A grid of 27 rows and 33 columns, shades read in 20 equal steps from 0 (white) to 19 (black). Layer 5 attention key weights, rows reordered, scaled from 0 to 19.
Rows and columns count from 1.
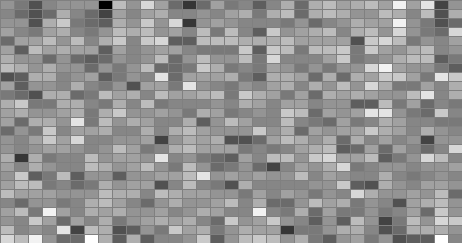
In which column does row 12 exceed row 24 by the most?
4
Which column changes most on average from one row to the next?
12
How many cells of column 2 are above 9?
9
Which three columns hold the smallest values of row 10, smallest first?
14, 27, 25
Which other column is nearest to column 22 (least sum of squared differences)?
10
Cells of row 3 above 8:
14
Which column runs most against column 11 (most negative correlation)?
32
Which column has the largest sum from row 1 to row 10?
8
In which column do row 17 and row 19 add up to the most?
20
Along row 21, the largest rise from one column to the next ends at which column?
26
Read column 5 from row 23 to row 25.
10 7 11
